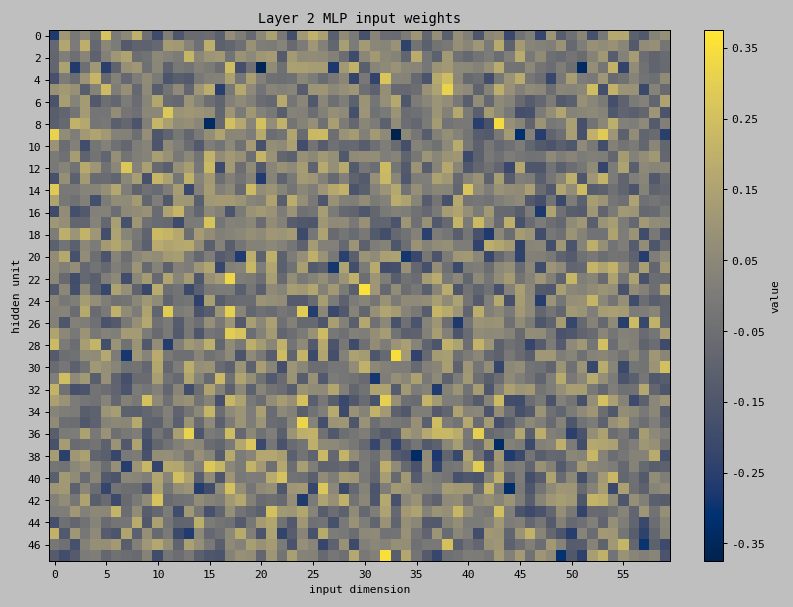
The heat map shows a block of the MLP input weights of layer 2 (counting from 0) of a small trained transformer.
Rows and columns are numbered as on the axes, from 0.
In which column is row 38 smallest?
35
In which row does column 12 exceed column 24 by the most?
18
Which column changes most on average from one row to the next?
53
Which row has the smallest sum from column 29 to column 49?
38
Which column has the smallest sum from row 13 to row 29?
47
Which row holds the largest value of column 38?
5
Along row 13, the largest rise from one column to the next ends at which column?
10
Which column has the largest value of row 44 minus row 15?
14
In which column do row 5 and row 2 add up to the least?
57
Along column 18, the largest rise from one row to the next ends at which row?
27
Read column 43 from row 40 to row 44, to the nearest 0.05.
0.2 0 0.05 0.25 0.1
